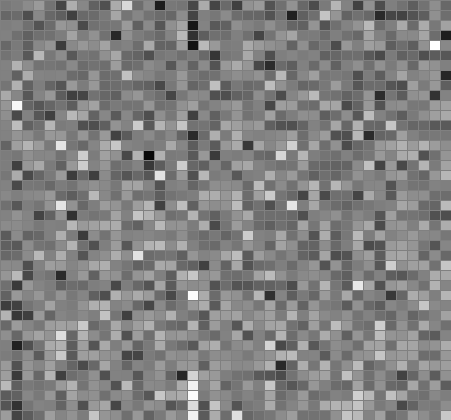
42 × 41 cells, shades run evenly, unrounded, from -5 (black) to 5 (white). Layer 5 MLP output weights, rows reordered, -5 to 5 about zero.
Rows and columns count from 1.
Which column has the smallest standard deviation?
21
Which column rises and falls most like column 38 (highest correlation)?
6
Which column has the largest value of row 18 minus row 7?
25
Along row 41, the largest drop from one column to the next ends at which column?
19
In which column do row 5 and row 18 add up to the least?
18
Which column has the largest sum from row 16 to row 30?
41
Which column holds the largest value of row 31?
39
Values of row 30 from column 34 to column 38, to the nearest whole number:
0 0 -3 -1 2
